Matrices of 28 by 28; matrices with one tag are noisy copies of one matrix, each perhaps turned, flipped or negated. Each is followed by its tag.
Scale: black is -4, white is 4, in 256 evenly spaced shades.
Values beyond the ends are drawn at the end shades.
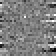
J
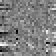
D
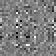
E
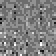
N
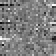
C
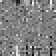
C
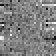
C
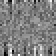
J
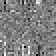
C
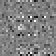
E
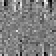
J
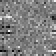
C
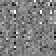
N
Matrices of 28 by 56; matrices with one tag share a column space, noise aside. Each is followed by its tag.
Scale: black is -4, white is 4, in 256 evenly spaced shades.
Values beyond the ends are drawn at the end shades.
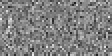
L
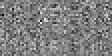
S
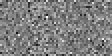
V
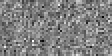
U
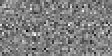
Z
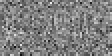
L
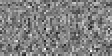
L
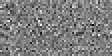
Z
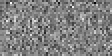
L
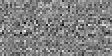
Z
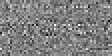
Z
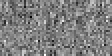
U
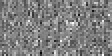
U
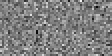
V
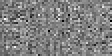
S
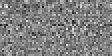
Z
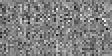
S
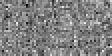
U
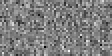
U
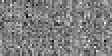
U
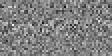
Z
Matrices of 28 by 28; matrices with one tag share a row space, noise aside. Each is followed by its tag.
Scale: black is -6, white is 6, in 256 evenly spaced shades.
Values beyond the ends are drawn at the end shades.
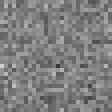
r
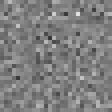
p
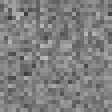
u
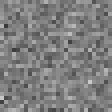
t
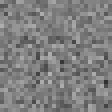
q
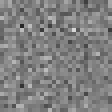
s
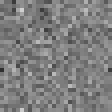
s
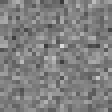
r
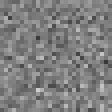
p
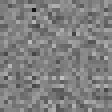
q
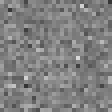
u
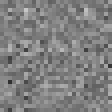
u
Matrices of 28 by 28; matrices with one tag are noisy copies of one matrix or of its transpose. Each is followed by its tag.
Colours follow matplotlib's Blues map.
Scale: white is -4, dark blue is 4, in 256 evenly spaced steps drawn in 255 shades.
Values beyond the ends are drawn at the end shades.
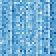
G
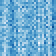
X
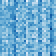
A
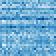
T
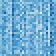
G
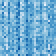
T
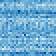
X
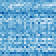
X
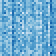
G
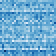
G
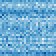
X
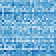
G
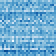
G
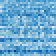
A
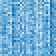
G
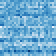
A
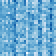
A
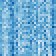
X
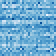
T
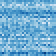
X
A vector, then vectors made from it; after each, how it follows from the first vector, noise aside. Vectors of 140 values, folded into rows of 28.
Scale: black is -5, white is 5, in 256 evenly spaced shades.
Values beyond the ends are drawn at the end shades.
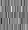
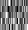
wrapped around, scaled up.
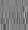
wrapped around, negated, partly zeroed.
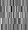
negated.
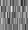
sign-scrambled.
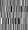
negated.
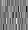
reversed.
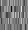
sign-scrambled.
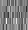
reversed.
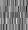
reversed.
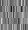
negated.
